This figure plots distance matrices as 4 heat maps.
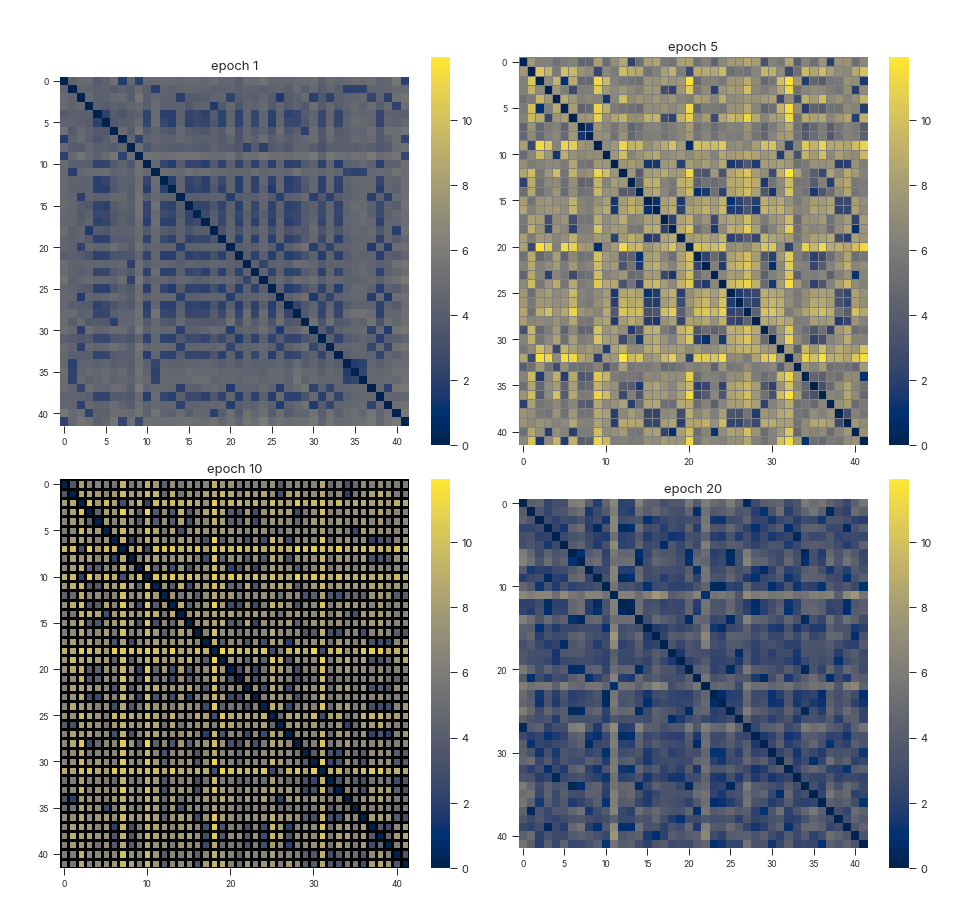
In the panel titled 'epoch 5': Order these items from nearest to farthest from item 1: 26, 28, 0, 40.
26, 28, 0, 40
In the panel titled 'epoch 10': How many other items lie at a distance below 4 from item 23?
9
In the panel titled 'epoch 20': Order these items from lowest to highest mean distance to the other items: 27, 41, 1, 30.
30, 41, 1, 27
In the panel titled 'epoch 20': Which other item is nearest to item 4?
33
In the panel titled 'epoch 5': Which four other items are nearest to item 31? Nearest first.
10, 4, 33, 0
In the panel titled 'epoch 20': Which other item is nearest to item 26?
18
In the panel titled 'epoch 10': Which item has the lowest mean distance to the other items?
32
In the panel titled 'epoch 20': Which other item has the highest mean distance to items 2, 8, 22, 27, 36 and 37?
11
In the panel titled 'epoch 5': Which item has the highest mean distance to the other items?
32
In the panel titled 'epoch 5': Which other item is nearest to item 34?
41
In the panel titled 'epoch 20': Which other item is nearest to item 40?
16
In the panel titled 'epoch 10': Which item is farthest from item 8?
18
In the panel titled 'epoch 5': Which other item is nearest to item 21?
14
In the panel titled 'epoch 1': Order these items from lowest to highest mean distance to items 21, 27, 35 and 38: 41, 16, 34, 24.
16, 34, 24, 41
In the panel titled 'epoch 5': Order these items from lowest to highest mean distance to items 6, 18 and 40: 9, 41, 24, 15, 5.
5, 24, 41, 15, 9
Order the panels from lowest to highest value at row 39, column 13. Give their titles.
epoch 20, epoch 1, epoch 10, epoch 5
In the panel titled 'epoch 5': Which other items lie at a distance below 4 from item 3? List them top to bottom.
6, 17, 18, 23, 40
